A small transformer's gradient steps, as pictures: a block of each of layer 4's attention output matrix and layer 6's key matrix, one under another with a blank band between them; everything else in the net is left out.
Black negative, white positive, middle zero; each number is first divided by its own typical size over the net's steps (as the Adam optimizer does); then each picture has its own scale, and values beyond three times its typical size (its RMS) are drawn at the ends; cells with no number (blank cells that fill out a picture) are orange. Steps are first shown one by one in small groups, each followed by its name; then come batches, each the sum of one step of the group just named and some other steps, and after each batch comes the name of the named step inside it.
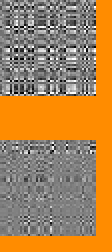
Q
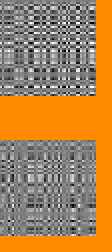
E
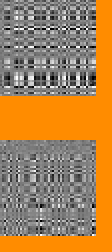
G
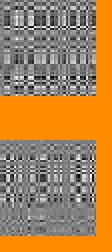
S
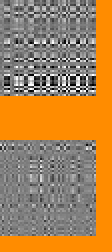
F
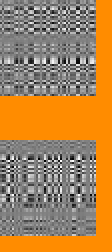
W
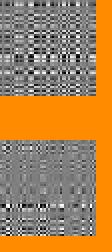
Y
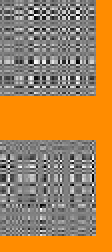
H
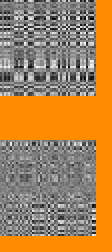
G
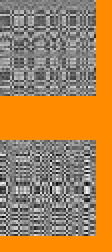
Q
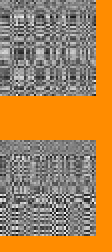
S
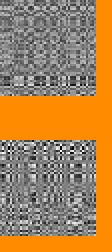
F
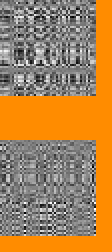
H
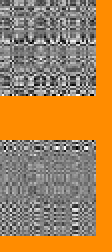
F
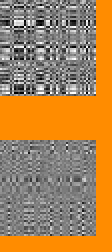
Q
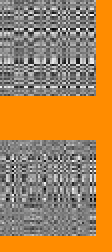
W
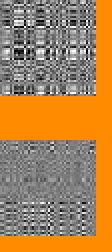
Q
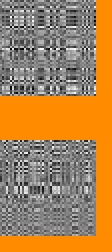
Q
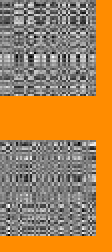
Y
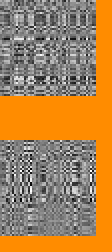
S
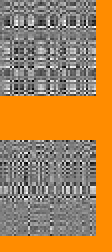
Q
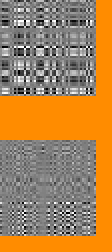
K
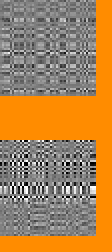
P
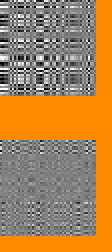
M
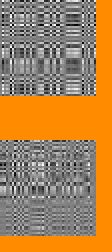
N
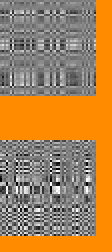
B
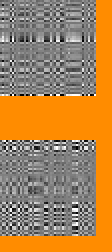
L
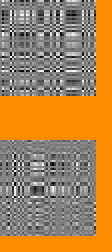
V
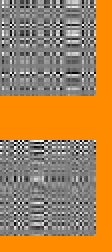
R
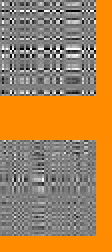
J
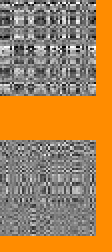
J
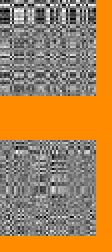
V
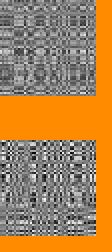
K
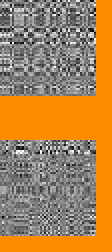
N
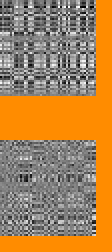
R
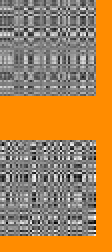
R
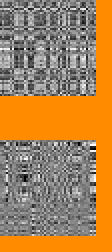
J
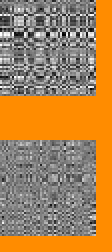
K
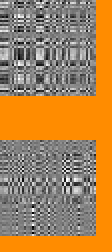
M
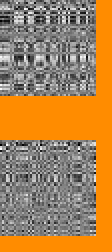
M
